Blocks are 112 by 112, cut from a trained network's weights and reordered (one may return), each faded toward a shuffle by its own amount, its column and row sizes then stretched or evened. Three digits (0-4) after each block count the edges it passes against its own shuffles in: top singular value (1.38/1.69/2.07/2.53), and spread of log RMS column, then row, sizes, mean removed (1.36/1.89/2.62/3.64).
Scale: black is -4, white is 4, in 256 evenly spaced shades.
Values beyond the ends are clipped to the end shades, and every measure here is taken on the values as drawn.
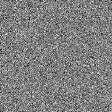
1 1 2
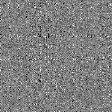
0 3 3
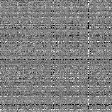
4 3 3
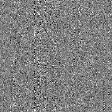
1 3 1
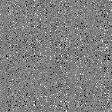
1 3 2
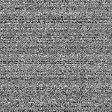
3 2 3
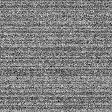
4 1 1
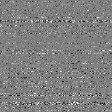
2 0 4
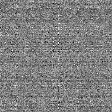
2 2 2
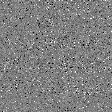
0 1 2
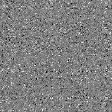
2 2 1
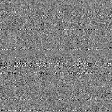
2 1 3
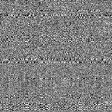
4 1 3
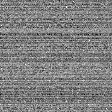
4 1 2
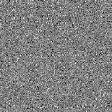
3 2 1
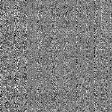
0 4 1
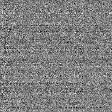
1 2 2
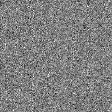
0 2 0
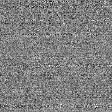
0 1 3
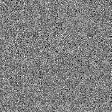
0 2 1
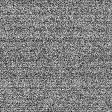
2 0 0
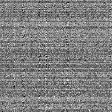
4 3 0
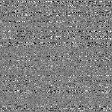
2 2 4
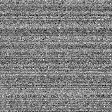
4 1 2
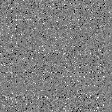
1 2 2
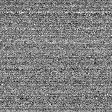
3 0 2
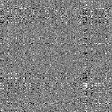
4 3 3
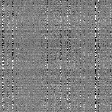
4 4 0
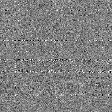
2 1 3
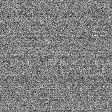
1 0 1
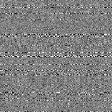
4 0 4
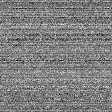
4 0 3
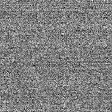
1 2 0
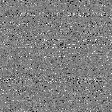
1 0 3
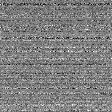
3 0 4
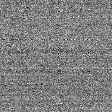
1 2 2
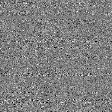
0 1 3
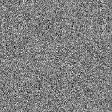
2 2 0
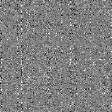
1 3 3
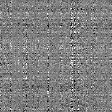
3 4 2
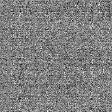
1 3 1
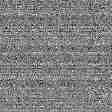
3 3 2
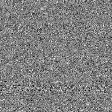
1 0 3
